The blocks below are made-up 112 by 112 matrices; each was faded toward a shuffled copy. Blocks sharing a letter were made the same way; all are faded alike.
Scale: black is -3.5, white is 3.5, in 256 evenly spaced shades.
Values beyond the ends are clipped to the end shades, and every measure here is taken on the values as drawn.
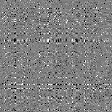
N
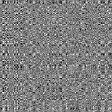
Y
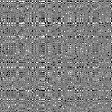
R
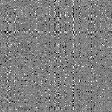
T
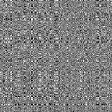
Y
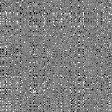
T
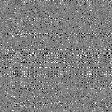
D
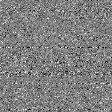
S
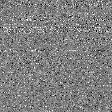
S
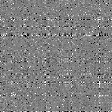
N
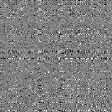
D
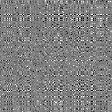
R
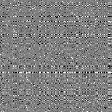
R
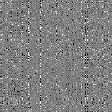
T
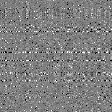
D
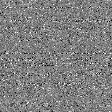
S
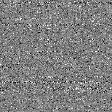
S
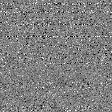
S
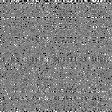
D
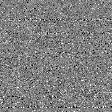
S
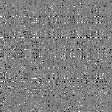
D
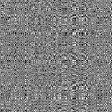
Y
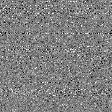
S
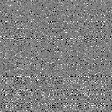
D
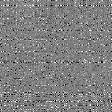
D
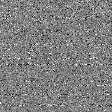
S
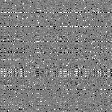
N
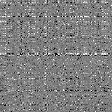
D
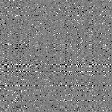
N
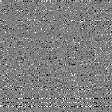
D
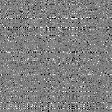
D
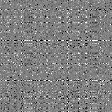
N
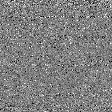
S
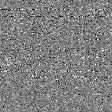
S
